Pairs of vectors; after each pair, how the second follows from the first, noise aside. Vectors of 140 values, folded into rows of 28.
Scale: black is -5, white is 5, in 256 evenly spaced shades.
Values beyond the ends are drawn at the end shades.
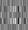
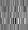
sign-scrambled.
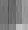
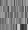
sign-scrambled.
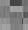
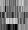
reversed, scaled up.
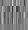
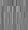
negated, shrunk.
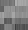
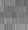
negated, shrunk.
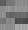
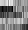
reversed, scaled up.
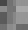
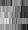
reversed, scaled up.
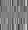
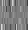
reversed, partly zeroed.
